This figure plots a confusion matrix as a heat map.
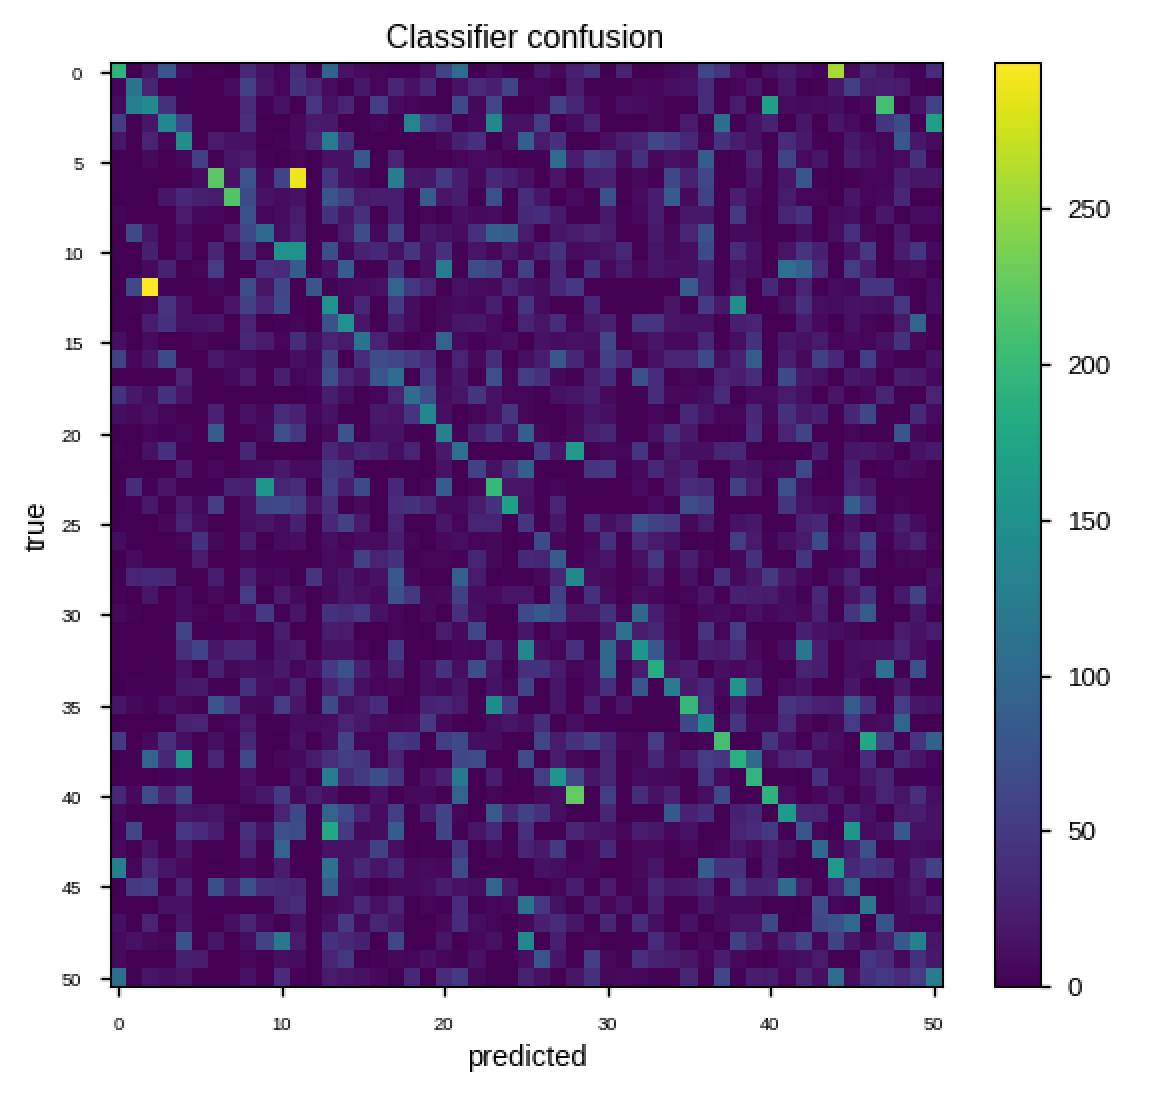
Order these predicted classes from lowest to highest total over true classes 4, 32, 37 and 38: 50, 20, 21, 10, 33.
10, 20, 50, 21, 33
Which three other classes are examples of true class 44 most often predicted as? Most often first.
0, 13, 36
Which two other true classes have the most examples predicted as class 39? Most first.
38, 16
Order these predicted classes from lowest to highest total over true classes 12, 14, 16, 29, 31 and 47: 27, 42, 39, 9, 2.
9, 42, 39, 27, 2
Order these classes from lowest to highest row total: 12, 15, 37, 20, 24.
15, 20, 24, 12, 37
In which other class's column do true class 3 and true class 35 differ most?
50
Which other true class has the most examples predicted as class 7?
35
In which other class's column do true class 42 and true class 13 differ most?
45
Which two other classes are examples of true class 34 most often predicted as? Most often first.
38, 32
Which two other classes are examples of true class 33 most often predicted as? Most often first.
47, 30
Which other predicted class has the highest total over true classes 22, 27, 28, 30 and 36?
25
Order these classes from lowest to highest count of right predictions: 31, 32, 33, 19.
31, 19, 32, 33
